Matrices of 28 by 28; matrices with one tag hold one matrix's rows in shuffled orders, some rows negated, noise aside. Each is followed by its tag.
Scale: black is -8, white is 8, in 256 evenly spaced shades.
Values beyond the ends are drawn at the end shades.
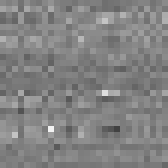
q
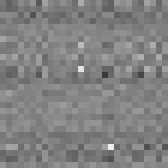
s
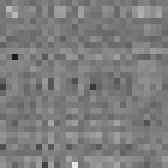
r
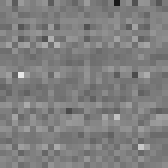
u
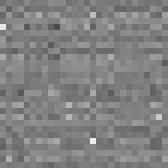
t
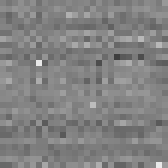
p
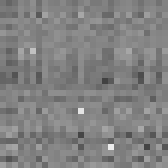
s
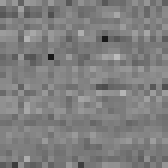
q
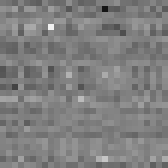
q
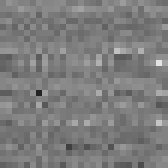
p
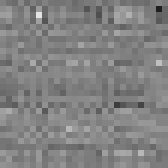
p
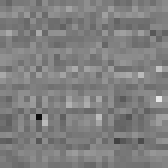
p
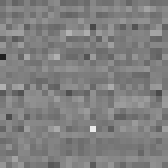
t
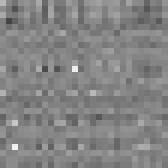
r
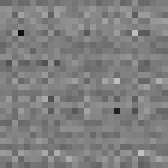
u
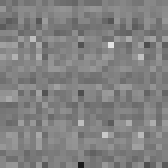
s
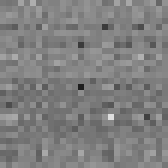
s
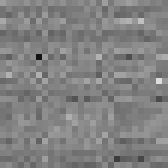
p
